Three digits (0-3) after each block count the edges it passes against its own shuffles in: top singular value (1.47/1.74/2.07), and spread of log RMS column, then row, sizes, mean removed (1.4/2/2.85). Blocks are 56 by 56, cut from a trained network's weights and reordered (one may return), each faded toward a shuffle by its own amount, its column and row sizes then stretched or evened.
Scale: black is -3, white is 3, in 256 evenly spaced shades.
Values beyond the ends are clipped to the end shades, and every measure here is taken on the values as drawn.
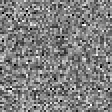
2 0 0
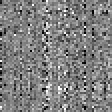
1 3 1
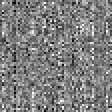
2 2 1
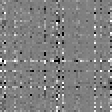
2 3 2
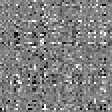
2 2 2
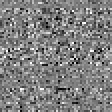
1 0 3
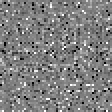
0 0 1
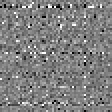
2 1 2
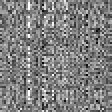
3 2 0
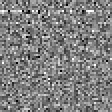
1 1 1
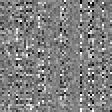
2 3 0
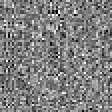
2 1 0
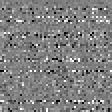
0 0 3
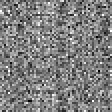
2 0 1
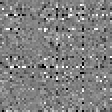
2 2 2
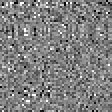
2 0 1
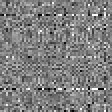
2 1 2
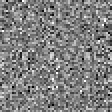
2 2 0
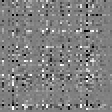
1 3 3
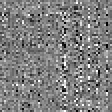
0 3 1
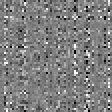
0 3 2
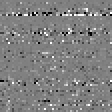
1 0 3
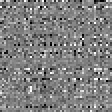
1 2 3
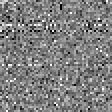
2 1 1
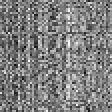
3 1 0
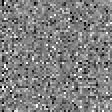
1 1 0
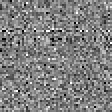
2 1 1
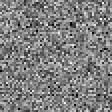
1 0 0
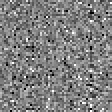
1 1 0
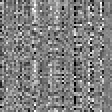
3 3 0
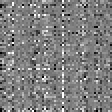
2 3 3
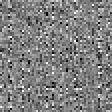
0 3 0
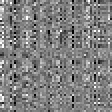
3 3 2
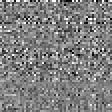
1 0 3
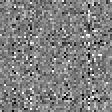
1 2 1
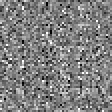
1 2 0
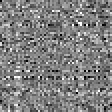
2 0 3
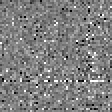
1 1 1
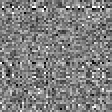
3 1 1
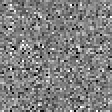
0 1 2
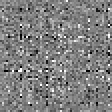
0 2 2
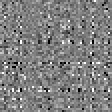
3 2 2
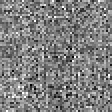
1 0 2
